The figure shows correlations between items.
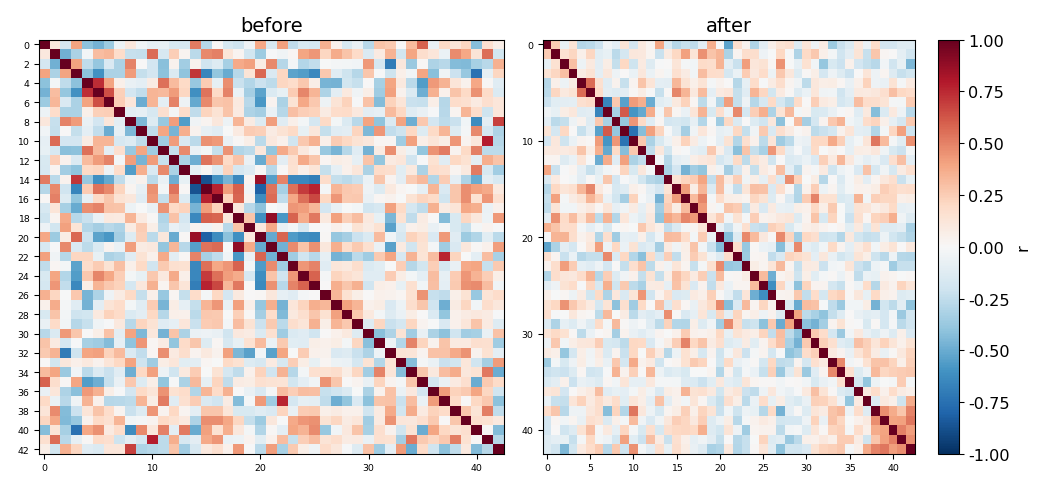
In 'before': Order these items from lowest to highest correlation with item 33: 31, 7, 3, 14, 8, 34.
34, 31, 14, 3, 7, 8
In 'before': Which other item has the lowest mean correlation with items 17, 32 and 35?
2
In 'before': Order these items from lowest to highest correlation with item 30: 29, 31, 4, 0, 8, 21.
31, 0, 29, 4, 21, 8
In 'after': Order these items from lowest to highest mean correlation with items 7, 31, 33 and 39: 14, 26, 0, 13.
0, 13, 26, 14
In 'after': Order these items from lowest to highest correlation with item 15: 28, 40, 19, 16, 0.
0, 19, 28, 40, 16
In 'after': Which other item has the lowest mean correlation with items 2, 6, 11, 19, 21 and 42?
7
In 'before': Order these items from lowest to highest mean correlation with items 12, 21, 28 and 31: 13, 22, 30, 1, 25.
22, 13, 30, 1, 25
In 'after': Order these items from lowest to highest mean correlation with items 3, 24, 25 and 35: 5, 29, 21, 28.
29, 21, 28, 5
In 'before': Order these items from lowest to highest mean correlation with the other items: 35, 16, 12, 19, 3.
3, 19, 35, 12, 16
